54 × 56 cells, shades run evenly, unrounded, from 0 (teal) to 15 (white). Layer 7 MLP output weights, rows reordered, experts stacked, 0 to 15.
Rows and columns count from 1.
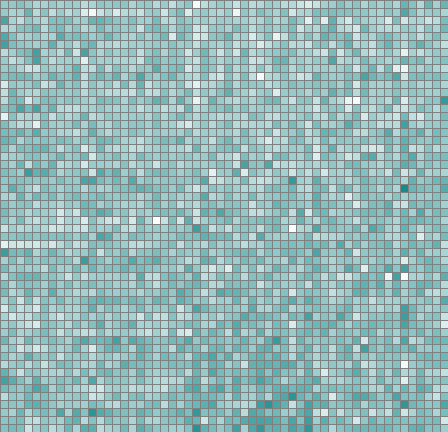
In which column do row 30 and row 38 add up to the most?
53
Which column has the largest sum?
8
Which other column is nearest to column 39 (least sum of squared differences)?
33
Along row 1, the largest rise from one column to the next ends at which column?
25
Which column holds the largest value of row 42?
24
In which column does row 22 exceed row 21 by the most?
31
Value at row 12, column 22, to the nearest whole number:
10
